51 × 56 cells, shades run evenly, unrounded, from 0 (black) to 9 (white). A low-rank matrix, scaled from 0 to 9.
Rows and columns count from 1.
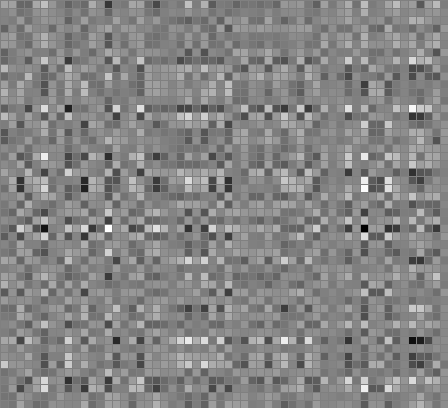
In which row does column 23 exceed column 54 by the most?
43
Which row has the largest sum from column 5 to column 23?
29
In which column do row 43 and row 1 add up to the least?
53
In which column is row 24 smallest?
11
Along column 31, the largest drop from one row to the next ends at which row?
15
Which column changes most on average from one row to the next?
46
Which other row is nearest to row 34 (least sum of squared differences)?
19
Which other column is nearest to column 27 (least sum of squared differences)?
40
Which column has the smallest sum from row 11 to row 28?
14
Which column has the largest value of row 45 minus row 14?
9
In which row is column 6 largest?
20
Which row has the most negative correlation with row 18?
13
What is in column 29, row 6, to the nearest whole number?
5
